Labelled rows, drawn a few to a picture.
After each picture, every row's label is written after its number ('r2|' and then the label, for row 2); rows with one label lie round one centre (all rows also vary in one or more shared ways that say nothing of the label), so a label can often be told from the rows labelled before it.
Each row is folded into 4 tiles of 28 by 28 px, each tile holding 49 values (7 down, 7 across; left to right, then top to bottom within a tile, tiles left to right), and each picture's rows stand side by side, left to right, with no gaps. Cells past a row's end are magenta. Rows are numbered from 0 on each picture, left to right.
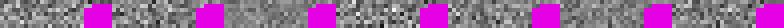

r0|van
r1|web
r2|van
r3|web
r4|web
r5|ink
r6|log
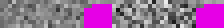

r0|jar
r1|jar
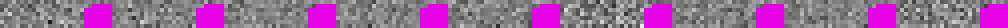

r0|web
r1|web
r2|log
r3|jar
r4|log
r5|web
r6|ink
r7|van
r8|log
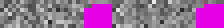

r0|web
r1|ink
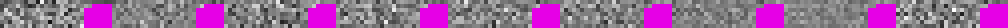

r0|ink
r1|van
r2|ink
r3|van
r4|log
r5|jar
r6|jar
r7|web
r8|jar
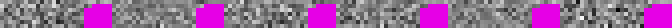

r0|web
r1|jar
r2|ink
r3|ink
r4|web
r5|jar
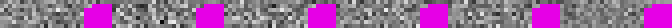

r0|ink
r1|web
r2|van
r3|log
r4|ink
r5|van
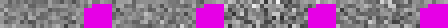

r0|ink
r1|jar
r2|web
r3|jar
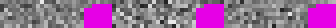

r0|log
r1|van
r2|log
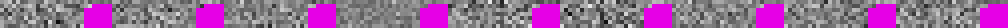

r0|log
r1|log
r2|web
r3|ink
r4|log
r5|jar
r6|jar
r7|web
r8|web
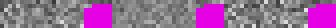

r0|van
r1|jar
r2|log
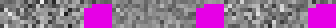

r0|ink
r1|web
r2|van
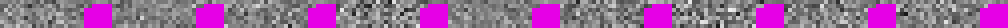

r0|web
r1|ink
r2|log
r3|jar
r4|web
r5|web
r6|jar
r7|log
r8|van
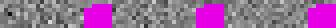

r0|van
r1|ink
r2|ink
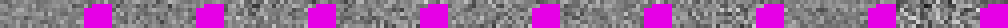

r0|van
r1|web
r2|jar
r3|van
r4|log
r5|log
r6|ink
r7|jar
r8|jar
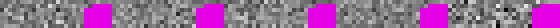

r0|jar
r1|web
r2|jar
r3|jar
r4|web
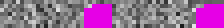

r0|van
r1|web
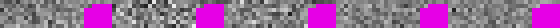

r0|van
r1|log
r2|ink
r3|ink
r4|log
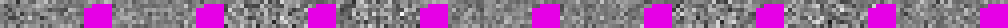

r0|log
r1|web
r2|web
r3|van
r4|web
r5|jar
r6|ink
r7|web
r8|van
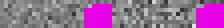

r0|ink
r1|ink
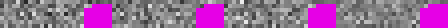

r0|ink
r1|log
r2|jar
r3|jar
